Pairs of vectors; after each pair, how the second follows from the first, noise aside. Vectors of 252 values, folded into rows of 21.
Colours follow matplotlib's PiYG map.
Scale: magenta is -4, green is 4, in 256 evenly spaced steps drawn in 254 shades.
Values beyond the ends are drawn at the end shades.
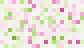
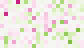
wrapped around, partly zeroed.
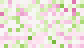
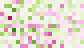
wrapped around, negated.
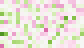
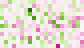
shuffled.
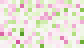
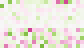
wrapped around, partly zeroed.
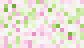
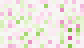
wrapped around, partly zeroed.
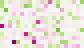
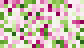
reversed, scaled up.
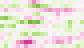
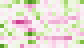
wrapped around.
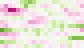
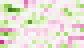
negated.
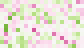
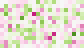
shuffled.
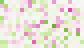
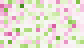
shuffled.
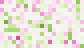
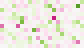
wrapped around, partly zeroed.
